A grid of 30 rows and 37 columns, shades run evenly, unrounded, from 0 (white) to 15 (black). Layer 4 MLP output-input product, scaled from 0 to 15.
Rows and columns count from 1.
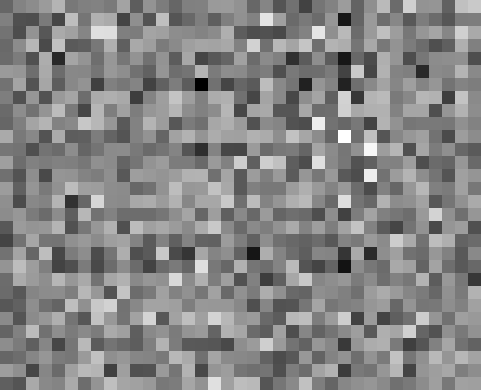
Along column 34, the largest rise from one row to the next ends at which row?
18
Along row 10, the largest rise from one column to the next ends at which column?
26
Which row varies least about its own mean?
23
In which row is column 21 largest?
22
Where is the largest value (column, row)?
16, 7
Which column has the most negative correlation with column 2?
8
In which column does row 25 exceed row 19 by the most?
31
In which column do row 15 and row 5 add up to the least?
6
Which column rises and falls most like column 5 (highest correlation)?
27
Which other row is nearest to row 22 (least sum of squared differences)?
15
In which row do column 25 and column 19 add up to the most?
9
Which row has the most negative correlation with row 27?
25
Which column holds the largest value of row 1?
24
